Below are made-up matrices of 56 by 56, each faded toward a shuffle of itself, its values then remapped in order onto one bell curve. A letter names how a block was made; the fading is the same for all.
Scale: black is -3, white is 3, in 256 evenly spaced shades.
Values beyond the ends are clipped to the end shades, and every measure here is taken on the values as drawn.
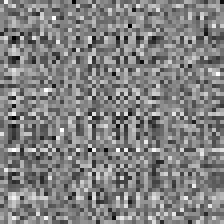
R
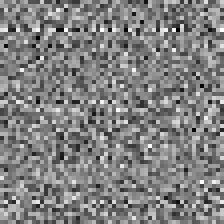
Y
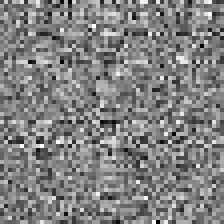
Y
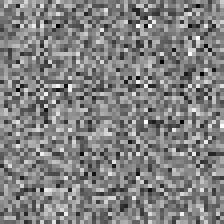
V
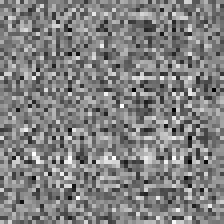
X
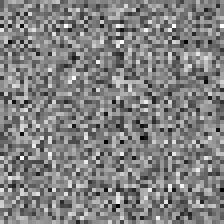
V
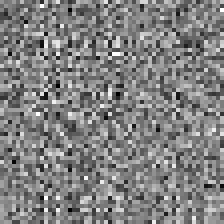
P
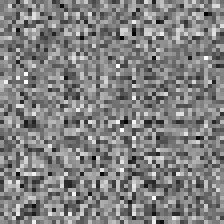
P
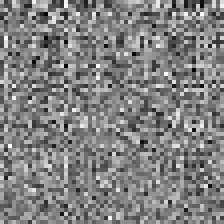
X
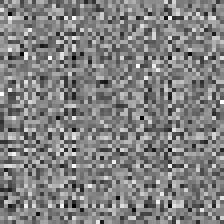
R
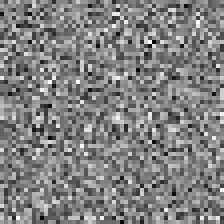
V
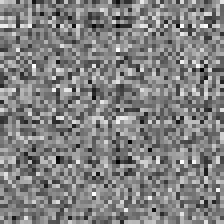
X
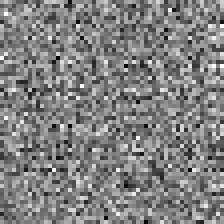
V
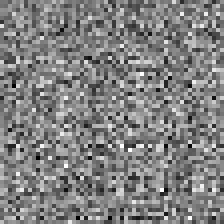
Y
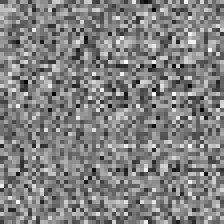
V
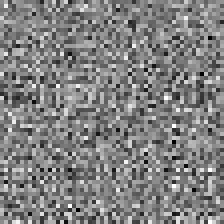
P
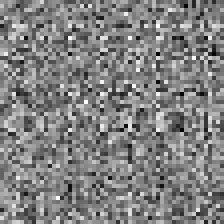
X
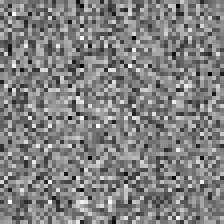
V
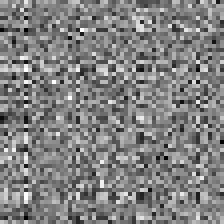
R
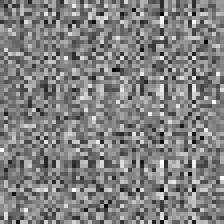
R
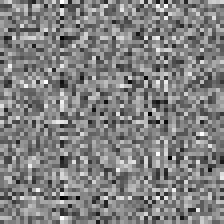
P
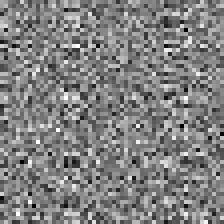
P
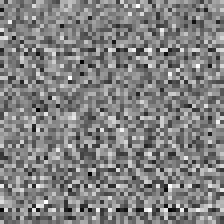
Y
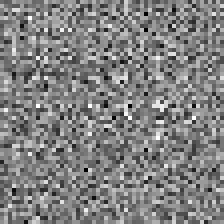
V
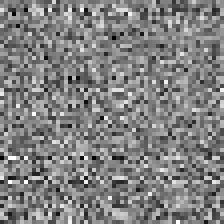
Y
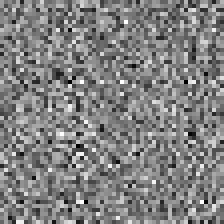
X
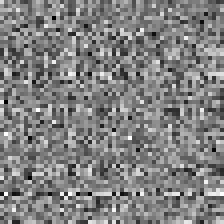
Y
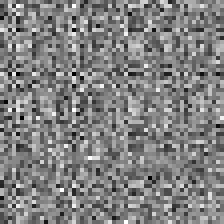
R
